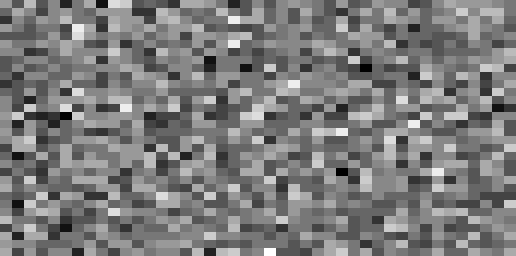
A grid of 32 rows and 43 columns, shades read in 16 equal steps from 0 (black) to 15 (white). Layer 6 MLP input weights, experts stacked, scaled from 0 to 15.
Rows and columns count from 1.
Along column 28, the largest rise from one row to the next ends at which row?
17
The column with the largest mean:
10
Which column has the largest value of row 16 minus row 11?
35
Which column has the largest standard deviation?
6
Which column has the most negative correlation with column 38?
28
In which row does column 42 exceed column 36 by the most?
20
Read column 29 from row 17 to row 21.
14 5 6 9 6
